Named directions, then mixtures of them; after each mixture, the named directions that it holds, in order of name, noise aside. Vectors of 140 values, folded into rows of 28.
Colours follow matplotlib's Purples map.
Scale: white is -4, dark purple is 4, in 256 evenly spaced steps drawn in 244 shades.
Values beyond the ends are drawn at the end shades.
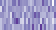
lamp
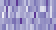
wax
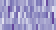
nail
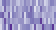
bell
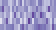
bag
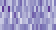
bag, lamp, nail.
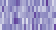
lamp, nail, wax.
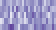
bag, bell, nail.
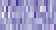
bell, wax.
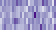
lamp, wax.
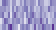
bag, bell.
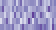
bag.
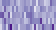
bell.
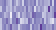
bag, bell, lamp.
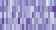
bag, nail.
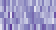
bell, lamp.
